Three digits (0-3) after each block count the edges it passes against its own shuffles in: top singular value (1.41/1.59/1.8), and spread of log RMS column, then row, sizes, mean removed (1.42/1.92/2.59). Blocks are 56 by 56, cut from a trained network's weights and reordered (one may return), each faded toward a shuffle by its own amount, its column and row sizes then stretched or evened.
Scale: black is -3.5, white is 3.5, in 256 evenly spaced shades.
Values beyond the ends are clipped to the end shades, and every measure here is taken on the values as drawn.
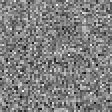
1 0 0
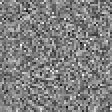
2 0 0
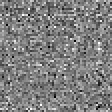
1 1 1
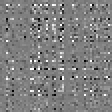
3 3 3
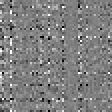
2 3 2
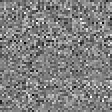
3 0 2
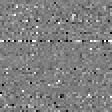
2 0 2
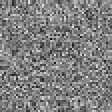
2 0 0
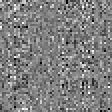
2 3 1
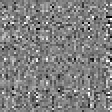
2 2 2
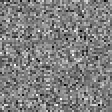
0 0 1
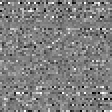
0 0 3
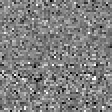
0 0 2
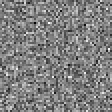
2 0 0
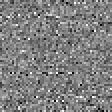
0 0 2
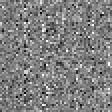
1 2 0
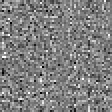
1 2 0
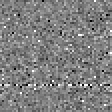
1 0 1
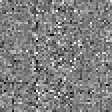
0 2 1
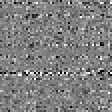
1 1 3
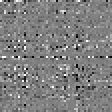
0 2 3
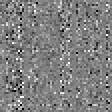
0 3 1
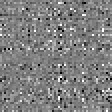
1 2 3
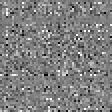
0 2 3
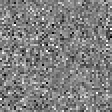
0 1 1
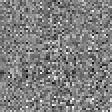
2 2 1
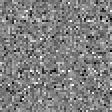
0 0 2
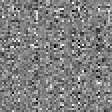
2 3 1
